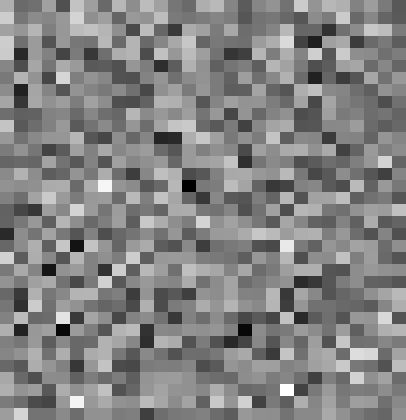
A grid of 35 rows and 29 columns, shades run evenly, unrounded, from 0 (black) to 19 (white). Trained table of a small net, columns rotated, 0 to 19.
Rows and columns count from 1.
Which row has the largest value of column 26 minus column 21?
16
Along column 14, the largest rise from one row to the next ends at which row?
17
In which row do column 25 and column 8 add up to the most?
31
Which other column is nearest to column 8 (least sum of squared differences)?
7
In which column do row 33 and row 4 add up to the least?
22
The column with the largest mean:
21
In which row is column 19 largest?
20
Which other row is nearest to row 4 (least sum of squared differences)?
11
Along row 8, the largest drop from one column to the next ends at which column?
2
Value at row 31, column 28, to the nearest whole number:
6
